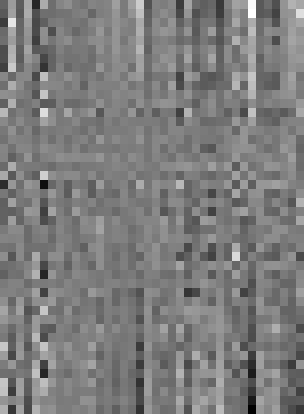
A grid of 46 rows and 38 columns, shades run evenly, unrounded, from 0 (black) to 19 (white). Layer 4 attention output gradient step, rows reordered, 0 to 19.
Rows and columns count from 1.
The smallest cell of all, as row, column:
46, 32
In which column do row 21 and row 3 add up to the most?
2
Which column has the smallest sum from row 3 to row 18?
5
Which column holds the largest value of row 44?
1
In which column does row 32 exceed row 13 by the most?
23
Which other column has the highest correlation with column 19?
28
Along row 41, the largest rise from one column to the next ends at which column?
33
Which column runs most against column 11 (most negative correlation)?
22
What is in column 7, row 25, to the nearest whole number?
7
